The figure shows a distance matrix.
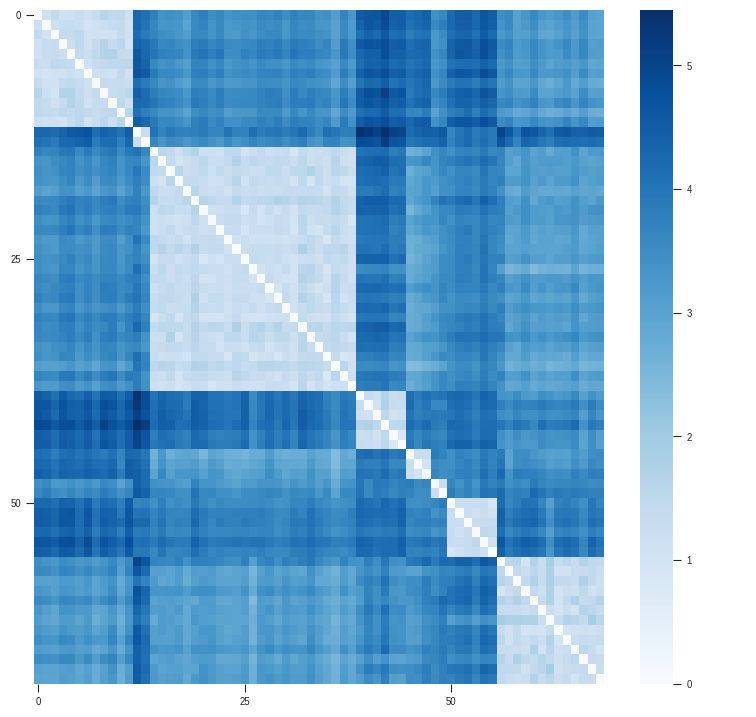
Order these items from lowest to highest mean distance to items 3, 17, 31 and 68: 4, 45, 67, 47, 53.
67, 4, 45, 47, 53
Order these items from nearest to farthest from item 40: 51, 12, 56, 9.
56, 51, 9, 12
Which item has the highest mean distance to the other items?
12
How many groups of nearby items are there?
8
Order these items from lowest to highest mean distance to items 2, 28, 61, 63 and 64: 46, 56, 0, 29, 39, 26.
56, 26, 29, 0, 46, 39
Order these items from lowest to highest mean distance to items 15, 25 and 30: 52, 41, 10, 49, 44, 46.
46, 10, 49, 52, 44, 41
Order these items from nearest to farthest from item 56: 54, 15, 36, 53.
36, 15, 53, 54
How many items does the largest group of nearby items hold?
25
